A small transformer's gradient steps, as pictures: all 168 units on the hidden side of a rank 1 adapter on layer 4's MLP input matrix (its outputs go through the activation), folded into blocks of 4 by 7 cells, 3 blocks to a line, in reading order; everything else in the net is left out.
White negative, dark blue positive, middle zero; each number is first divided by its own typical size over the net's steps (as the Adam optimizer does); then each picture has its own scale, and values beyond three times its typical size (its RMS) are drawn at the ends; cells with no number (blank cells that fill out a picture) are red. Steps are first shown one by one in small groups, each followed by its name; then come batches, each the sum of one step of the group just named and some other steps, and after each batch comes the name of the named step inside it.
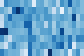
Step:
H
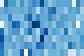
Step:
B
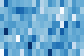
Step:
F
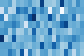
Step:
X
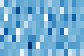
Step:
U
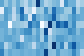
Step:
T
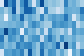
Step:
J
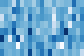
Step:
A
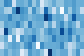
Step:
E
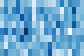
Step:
H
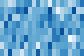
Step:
E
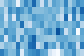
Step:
U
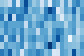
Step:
E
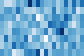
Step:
T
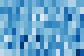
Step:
F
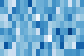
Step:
E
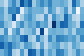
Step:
J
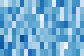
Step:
X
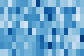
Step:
B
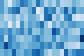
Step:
J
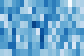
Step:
B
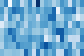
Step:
F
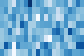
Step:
F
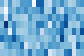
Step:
X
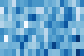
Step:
X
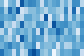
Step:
E
